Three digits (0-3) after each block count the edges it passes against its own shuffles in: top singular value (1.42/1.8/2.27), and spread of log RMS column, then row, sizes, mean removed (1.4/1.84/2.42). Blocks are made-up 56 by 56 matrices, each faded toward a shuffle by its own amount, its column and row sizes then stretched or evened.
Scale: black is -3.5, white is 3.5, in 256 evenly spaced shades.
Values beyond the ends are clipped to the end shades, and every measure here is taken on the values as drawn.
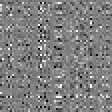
3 3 2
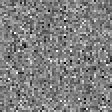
0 1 0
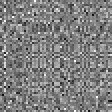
3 1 0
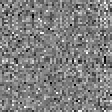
2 1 0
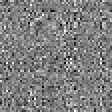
2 2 2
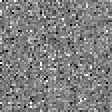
1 1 0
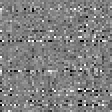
2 2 3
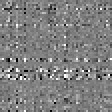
2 2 3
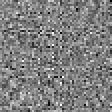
2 2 1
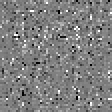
0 2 1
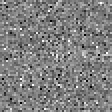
0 1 1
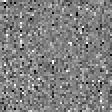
0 2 0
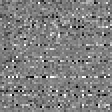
0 0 3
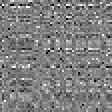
3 1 2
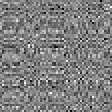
3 0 2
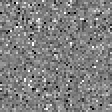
0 1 1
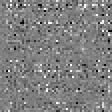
1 2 3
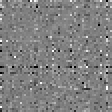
2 2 2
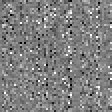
0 3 0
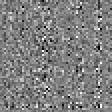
1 3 2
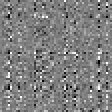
3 3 2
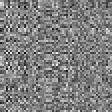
3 3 2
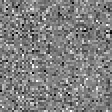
2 2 0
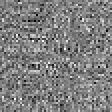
2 0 2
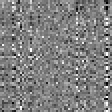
3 3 0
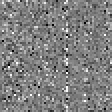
1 2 0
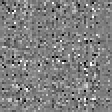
0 3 2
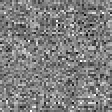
2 0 2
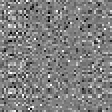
3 2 0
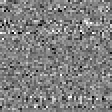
1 0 3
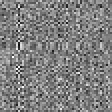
3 3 0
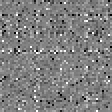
2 1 2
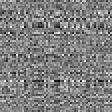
3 0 3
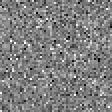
1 0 0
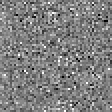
1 0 1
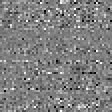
0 1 3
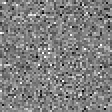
0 0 1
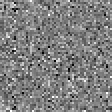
0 2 1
